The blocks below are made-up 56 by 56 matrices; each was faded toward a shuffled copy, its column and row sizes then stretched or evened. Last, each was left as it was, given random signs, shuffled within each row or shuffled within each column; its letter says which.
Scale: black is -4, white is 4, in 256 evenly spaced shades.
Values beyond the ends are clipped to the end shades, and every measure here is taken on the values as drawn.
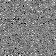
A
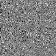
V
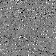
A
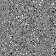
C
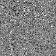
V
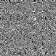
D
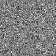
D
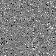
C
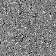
C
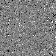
C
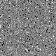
C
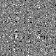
D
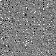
D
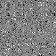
D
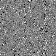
C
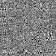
D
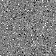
C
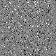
C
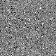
V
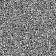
C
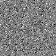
V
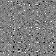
D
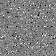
A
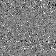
A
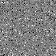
V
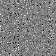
C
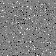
A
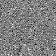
D
